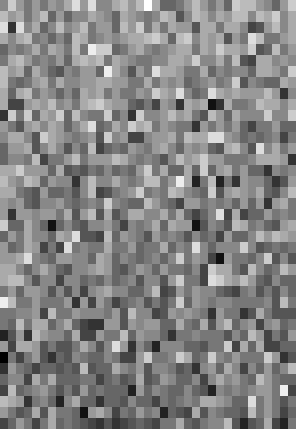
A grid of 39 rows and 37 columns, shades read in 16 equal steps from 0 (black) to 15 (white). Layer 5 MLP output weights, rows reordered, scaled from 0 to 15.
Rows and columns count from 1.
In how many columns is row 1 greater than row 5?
18
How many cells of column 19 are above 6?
31
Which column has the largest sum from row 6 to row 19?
12
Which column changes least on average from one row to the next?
24
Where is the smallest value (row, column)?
33, 1
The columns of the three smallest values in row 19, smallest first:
34, 23, 5
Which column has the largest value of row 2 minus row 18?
35
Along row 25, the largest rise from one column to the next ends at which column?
27
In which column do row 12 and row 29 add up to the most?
17
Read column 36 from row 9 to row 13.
3 8 8 6 4
